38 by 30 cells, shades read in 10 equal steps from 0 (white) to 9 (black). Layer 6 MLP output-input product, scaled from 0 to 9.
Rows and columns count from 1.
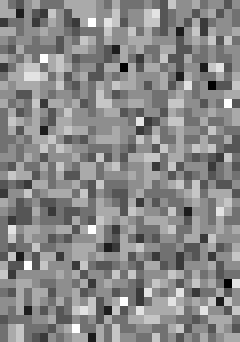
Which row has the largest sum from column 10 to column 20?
7
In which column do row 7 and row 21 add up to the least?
6
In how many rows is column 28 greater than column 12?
17
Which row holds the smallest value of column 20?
2
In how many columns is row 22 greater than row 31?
13
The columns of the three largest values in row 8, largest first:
16, 26, 1
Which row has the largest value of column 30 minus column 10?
37
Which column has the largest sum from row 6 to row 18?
12
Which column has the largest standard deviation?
23
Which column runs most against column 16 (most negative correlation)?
28
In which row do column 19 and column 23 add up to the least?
33
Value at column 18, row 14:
1
